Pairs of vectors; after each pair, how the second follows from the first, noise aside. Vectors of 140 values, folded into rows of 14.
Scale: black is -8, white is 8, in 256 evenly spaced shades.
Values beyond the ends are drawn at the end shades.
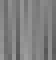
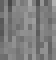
reversed.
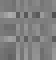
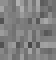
reversed.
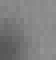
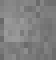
wrapped around, negated, shrunk.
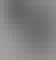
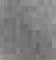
reversed, shrunk.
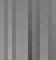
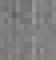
wrapped around, negated, shrunk.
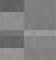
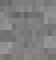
wrapped around, negated, shrunk.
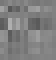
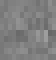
reversed, shrunk.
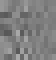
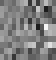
reversed, negated, scaled up.
